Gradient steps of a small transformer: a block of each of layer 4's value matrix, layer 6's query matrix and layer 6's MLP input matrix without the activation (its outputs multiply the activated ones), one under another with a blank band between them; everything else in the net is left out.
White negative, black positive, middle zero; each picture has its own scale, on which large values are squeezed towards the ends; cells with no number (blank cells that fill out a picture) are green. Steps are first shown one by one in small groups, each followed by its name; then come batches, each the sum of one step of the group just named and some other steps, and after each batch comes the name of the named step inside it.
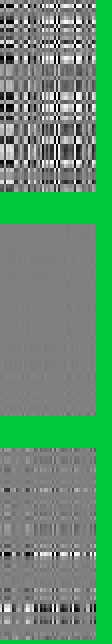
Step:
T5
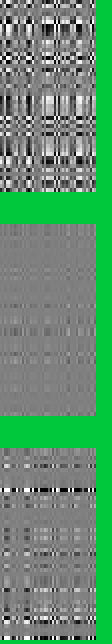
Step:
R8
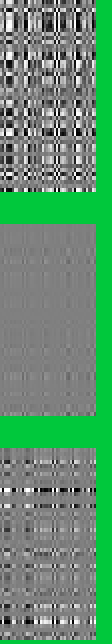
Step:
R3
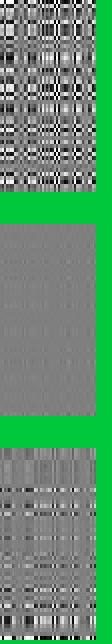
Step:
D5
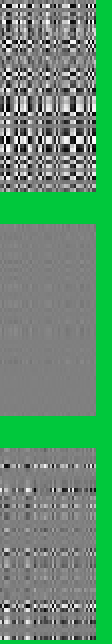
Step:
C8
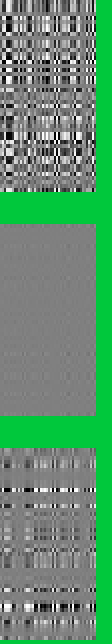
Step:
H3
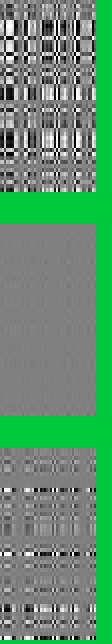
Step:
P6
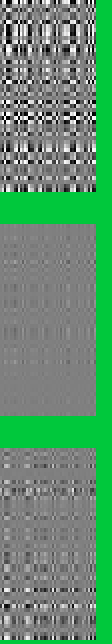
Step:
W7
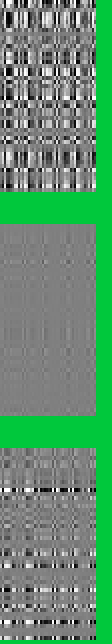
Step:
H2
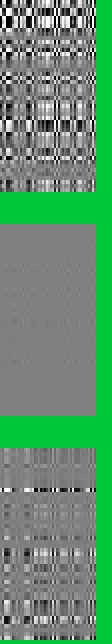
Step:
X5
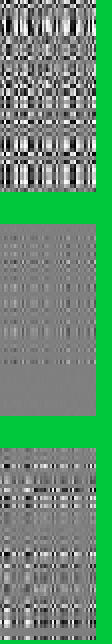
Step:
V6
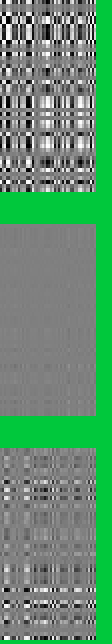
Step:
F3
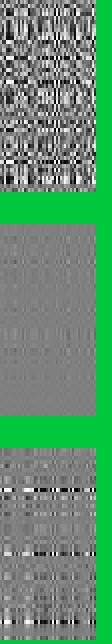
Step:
V6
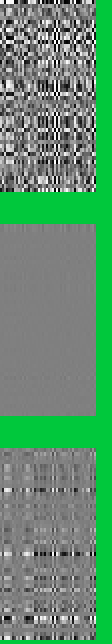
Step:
D5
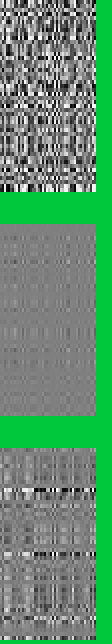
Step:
V6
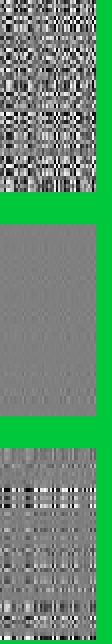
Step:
H3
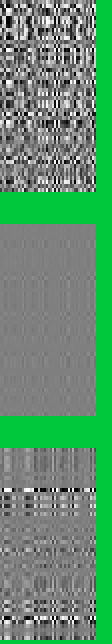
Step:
X5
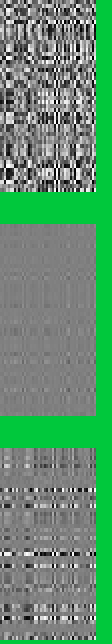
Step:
R8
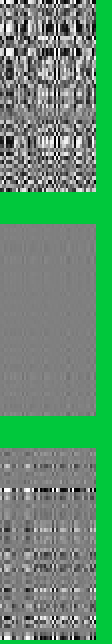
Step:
R3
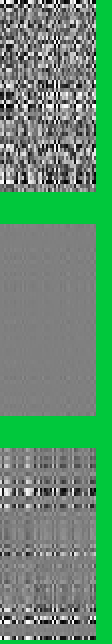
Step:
T5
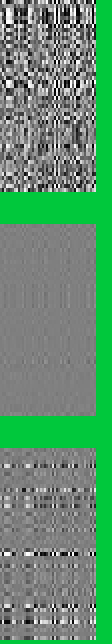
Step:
R3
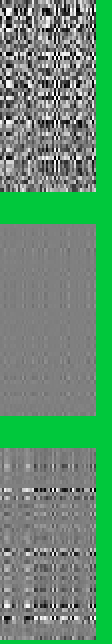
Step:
X5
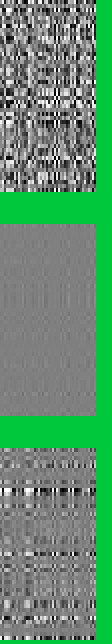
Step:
X5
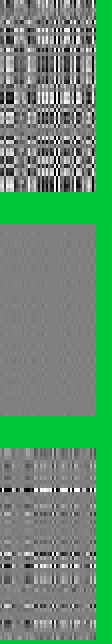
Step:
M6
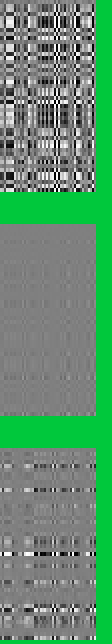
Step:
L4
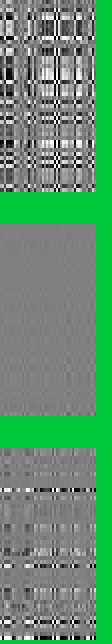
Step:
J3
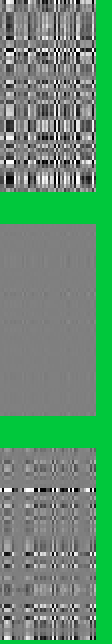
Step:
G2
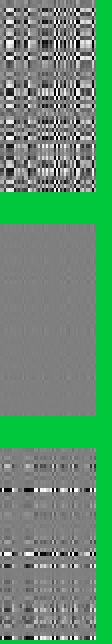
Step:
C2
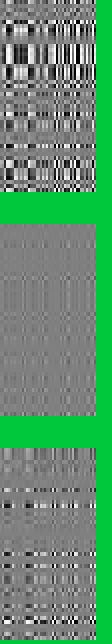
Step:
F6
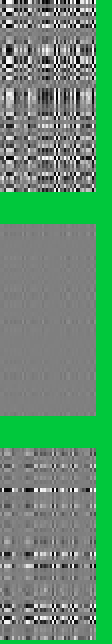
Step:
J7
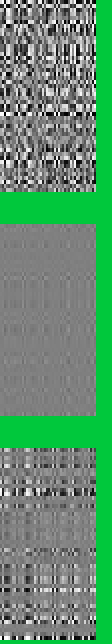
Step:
F6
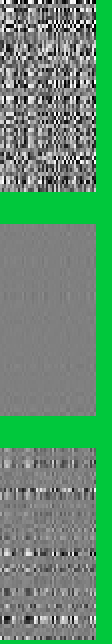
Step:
J7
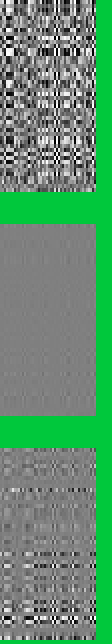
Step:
J3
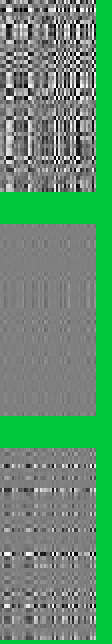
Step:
C2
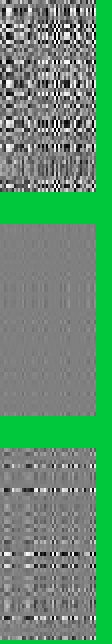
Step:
J3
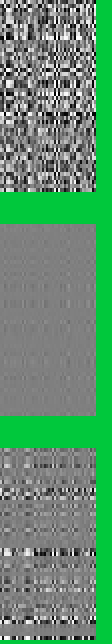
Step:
L4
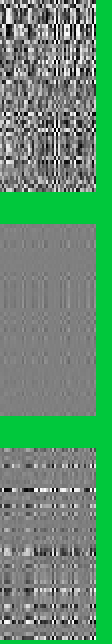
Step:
F6
